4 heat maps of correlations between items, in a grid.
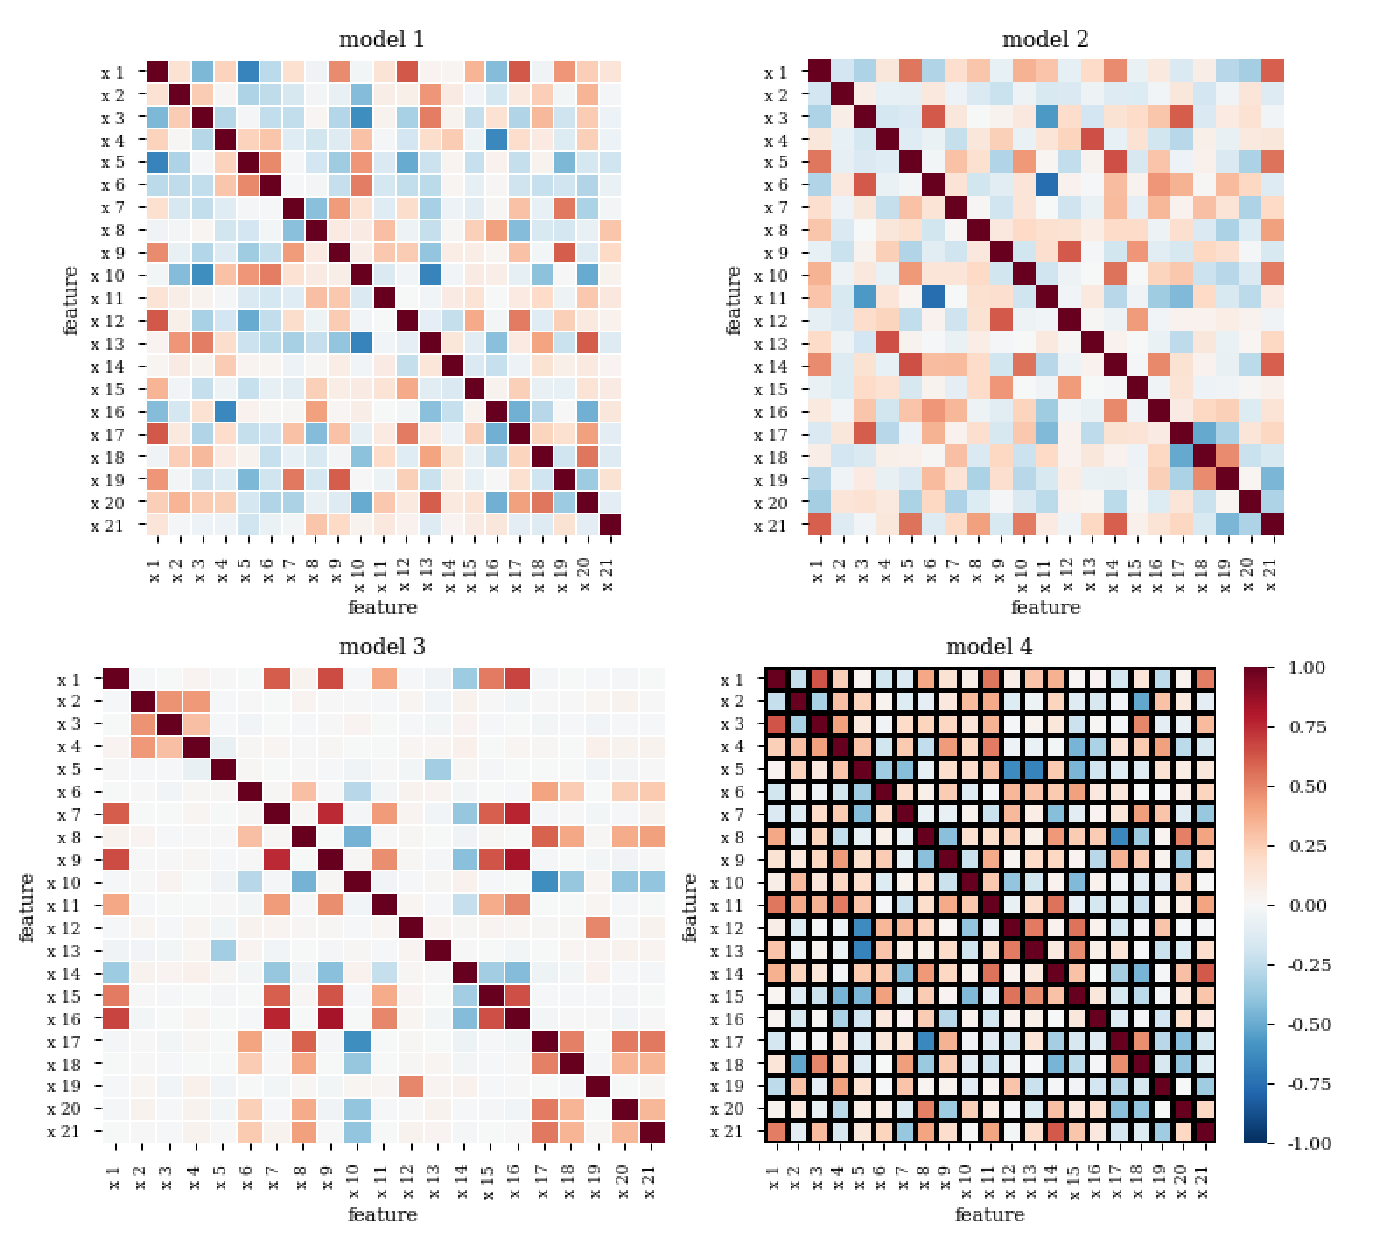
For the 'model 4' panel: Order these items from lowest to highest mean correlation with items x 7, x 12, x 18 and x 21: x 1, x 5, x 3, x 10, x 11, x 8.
x 5, x 10, x 11, x 8, x 1, x 3
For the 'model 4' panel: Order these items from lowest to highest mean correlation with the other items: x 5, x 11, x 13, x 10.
x 5, x 10, x 13, x 11
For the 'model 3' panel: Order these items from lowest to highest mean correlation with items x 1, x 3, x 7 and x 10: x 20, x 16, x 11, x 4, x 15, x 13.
x 20, x 13, x 4, x 11, x 15, x 16
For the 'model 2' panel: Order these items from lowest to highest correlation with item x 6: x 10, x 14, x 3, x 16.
x 10, x 14, x 16, x 3
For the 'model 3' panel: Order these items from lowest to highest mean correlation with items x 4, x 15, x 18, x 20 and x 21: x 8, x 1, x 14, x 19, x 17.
x 14, x 19, x 1, x 8, x 17
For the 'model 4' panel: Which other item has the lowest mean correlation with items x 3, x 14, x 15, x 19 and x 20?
x 17
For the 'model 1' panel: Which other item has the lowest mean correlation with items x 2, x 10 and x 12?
x 3
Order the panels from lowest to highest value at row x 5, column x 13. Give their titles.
model 4, model 3, model 1, model 2
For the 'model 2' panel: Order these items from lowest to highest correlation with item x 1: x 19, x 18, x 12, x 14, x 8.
x 19, x 12, x 18, x 8, x 14
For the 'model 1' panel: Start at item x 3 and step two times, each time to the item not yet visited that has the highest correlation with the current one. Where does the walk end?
x 20
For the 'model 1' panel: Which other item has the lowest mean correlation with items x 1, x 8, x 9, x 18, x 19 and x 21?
x 5
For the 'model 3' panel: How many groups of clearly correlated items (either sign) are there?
5
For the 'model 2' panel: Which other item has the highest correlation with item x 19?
x 18
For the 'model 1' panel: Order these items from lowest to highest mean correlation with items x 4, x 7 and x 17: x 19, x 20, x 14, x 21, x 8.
x 8, x 21, x 14, x 20, x 19
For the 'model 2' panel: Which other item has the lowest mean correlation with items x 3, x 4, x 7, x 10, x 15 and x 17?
x 11
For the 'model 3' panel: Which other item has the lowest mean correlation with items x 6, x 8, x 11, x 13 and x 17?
x 10
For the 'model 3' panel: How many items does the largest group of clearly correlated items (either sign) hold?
7
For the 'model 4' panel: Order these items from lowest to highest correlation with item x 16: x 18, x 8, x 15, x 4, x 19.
x 4, x 19, x 18, x 15, x 8
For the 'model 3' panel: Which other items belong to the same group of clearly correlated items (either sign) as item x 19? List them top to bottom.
x 12
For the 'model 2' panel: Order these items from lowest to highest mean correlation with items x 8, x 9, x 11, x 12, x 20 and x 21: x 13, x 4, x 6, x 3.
x 6, x 3, x 13, x 4
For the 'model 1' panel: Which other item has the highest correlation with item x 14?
x 4
